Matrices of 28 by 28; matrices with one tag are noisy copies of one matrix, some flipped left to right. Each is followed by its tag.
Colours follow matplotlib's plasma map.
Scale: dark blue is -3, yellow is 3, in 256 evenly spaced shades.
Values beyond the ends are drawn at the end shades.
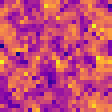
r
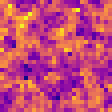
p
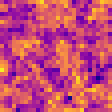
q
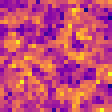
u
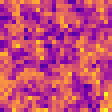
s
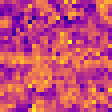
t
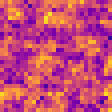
q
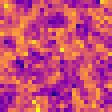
p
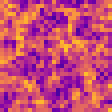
p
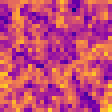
s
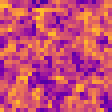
p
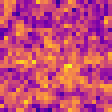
t
